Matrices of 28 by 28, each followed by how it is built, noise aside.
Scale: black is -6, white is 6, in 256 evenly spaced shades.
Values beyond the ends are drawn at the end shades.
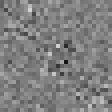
block diagonal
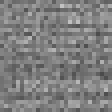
blocks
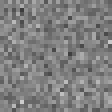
blocks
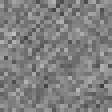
Hankel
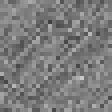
Hankel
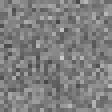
noise
